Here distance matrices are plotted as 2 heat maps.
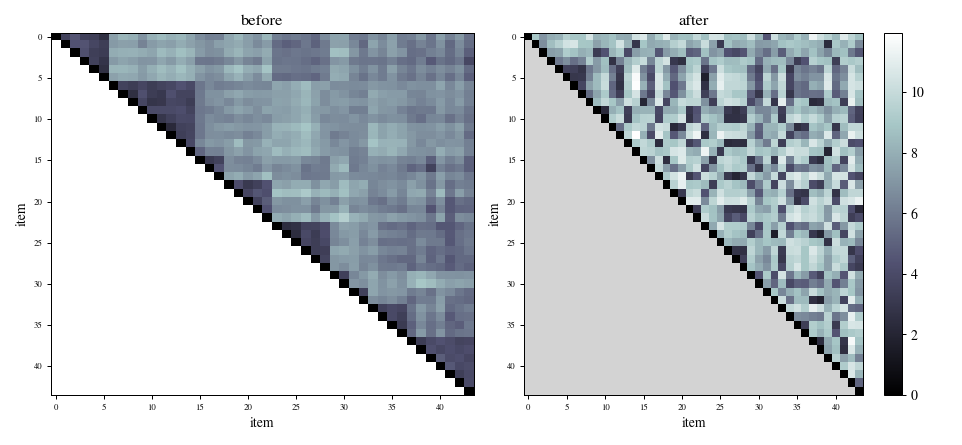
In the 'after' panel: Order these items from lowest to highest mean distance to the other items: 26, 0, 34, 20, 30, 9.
30, 9, 34, 26, 20, 0
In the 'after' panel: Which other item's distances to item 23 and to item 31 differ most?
5
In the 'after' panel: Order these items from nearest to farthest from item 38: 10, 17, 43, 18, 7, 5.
18, 7, 5, 43, 10, 17
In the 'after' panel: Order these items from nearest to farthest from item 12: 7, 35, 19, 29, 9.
7, 19, 35, 29, 9
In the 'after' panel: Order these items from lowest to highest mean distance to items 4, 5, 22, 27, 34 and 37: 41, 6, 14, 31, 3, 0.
6, 41, 3, 31, 0, 14
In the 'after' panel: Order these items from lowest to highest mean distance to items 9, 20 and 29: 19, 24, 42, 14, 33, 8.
19, 24, 8, 33, 42, 14
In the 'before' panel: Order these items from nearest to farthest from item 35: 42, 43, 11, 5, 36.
36, 42, 43, 5, 11
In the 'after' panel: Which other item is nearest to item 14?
39
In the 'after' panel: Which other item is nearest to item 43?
21
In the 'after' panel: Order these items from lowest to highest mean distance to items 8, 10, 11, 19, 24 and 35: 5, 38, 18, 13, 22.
38, 5, 18, 13, 22
